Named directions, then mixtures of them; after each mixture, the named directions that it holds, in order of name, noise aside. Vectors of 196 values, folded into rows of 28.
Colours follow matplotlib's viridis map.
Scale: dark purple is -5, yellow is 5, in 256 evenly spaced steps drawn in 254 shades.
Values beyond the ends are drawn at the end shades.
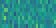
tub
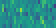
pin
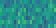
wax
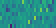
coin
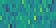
coin.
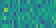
pin, tub.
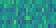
wax.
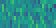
pin, tub.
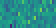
coin, wax.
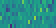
coin.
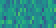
tub, wax.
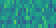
wax.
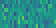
tub, wax.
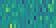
coin.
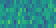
wax.
